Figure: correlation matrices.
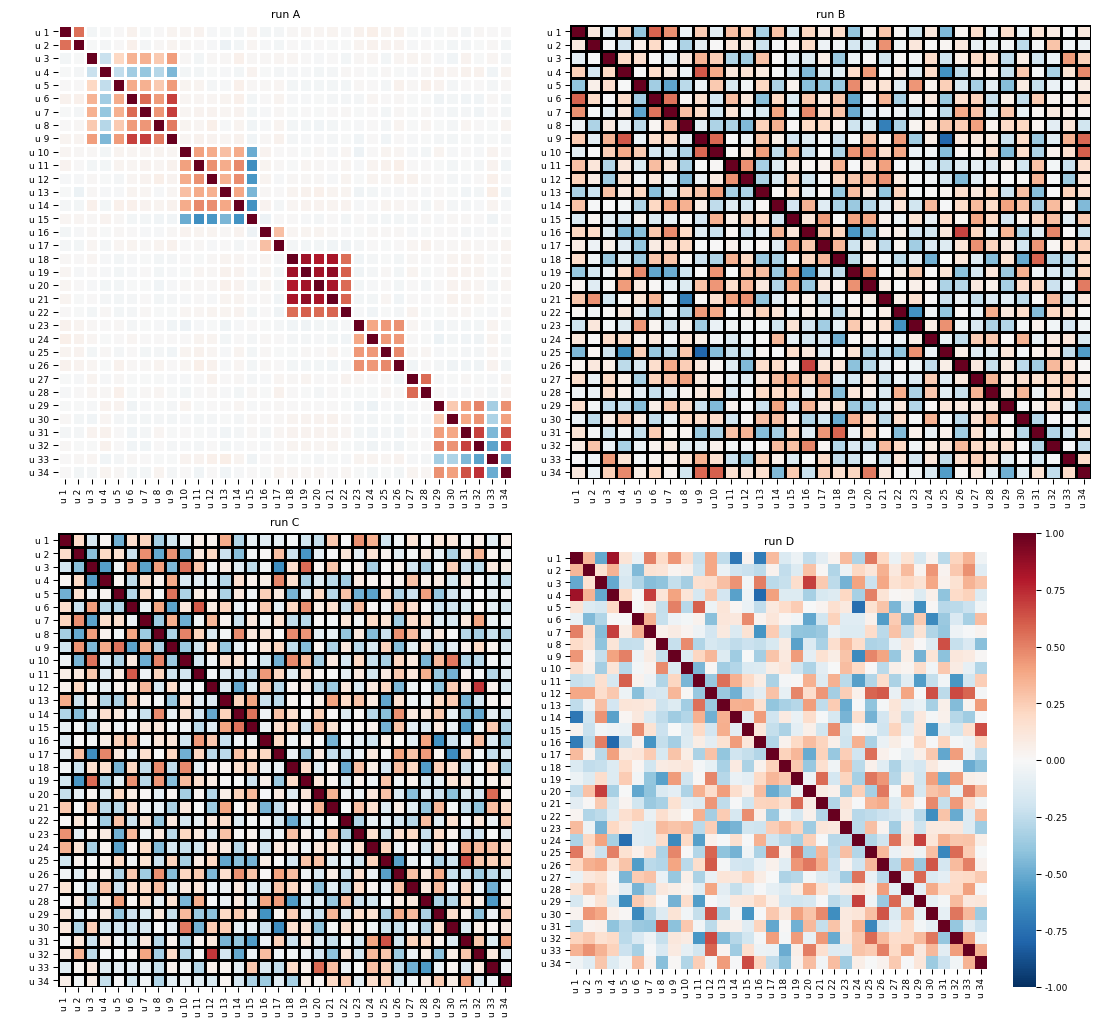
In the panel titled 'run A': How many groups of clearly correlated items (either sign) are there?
8
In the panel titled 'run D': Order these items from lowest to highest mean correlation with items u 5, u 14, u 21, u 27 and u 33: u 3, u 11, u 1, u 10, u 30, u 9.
u 10, u 1, u 9, u 11, u 30, u 3
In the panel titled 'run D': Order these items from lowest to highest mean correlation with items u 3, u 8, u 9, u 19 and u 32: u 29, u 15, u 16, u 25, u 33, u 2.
u 15, u 29, u 16, u 2, u 33, u 25
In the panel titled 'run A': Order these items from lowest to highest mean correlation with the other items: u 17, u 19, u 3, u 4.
u 4, u 17, u 3, u 19
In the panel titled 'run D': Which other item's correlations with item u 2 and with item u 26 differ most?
u 19
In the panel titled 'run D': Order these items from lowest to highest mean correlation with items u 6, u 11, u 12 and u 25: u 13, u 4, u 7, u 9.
u 13, u 7, u 4, u 9
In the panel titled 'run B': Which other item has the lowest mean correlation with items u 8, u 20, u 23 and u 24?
u 22
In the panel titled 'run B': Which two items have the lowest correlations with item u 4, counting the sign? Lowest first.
u 25, u 16
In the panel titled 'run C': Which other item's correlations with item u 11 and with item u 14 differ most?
u 15
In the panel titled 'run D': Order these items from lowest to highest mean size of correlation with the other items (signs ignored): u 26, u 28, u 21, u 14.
u 28, u 21, u 14, u 26
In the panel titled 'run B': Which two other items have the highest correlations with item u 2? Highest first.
u 21, u 32
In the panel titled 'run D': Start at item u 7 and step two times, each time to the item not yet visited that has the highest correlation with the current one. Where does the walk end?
u 1
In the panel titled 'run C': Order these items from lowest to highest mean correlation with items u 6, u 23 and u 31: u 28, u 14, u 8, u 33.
u 14, u 33, u 28, u 8
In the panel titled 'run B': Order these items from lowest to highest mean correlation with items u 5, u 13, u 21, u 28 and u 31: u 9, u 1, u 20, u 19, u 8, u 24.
u 8, u 1, u 9, u 24, u 20, u 19
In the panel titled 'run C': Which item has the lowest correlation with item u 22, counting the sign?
u 18
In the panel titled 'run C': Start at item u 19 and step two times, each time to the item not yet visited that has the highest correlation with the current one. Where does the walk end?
u 10
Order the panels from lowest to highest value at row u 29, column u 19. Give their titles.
run B, run D, run C, run A
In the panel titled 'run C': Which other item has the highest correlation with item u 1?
u 23
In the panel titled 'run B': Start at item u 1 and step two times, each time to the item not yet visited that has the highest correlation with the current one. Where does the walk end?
u 7
